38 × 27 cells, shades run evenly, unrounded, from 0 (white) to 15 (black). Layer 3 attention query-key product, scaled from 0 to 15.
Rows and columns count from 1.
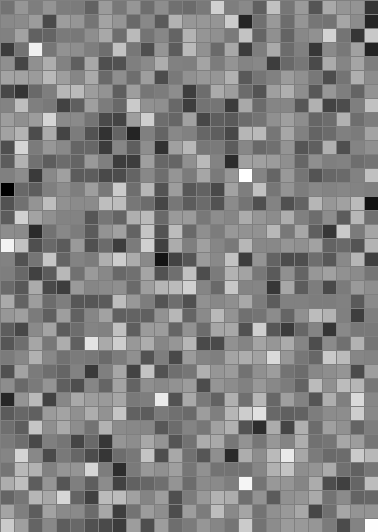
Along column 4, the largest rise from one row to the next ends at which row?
20
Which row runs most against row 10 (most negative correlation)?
31
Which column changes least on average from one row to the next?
22
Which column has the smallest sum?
11
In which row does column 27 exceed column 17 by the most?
2
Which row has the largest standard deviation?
33
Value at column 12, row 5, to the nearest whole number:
5
